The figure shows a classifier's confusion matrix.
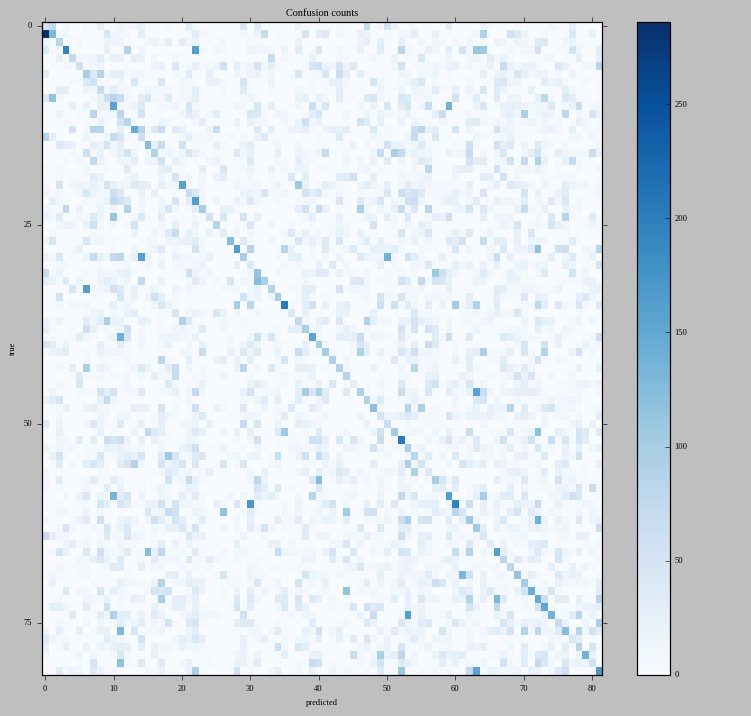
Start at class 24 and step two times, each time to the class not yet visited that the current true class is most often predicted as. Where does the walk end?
59
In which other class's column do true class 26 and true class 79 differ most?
49
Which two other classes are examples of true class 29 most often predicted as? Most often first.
14, 50
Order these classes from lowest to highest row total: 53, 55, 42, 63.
42, 53, 63, 55
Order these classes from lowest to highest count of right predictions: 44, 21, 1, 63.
21, 44, 63, 1
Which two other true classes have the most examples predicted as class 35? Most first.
51, 28
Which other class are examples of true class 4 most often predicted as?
33
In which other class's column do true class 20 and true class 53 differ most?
37
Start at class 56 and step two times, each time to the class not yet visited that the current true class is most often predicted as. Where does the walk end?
18
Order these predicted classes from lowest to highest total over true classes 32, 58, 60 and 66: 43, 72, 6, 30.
43, 6, 72, 30
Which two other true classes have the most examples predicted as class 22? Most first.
3, 81
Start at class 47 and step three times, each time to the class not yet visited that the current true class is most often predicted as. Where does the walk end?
0
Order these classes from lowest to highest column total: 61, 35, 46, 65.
65, 61, 35, 46
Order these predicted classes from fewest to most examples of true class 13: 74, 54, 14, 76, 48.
76, 74, 48, 54, 14
